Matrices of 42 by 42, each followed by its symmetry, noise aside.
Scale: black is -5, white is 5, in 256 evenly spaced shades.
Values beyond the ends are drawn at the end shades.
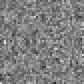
mirrored top to bottom.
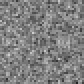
mirrored top to bottom.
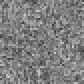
symmetric across the other diagonal.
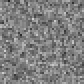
antisymmetric.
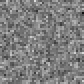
no symmetry.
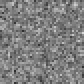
no symmetry.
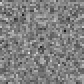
mirrored left to right.
